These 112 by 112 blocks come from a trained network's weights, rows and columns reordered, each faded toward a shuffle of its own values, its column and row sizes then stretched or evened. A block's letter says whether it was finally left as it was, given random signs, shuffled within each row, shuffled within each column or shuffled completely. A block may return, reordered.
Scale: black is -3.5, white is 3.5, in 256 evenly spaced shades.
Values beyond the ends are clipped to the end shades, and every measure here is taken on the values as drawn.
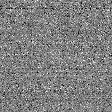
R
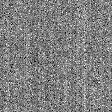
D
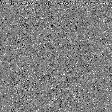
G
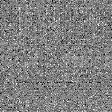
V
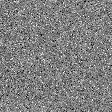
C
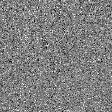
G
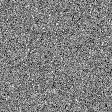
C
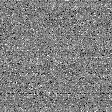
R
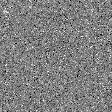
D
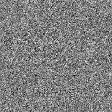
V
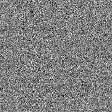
V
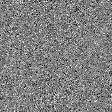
G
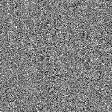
V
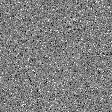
C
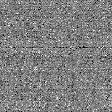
V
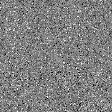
G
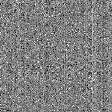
V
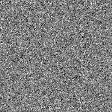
G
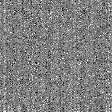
V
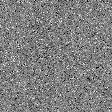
C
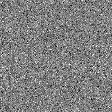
G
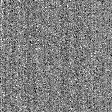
D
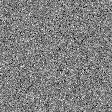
C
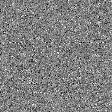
G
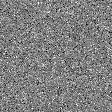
C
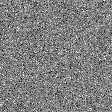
C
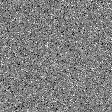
C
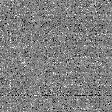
V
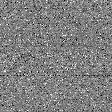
R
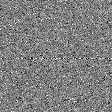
R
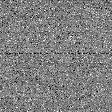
R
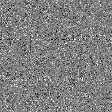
G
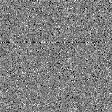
V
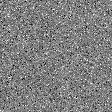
C
